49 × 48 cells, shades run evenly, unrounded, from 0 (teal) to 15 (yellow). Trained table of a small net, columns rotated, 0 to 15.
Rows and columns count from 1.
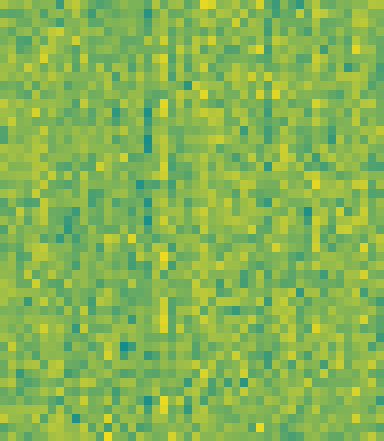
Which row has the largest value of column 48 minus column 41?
27
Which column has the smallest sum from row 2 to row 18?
19
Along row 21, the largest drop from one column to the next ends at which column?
47
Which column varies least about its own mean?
2
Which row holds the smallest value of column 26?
45
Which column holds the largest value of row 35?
21
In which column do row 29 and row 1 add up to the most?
26
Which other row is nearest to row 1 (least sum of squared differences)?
3
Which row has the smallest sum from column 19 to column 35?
40
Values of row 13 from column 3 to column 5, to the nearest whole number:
7 9 13
